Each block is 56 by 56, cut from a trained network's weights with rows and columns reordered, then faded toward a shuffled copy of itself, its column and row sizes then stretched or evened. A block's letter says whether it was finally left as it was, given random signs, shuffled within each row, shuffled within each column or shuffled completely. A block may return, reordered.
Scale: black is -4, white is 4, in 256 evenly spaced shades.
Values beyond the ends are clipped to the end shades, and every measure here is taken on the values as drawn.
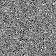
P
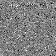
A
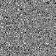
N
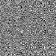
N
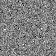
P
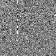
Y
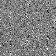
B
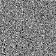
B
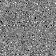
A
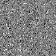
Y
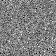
P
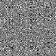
N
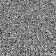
A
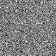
A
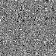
Y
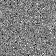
P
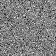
P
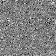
A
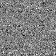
A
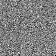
A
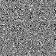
Y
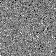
P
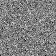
P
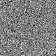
P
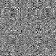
N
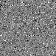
A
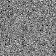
A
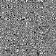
Y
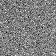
P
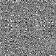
N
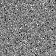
P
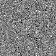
B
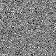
A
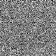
A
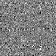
N
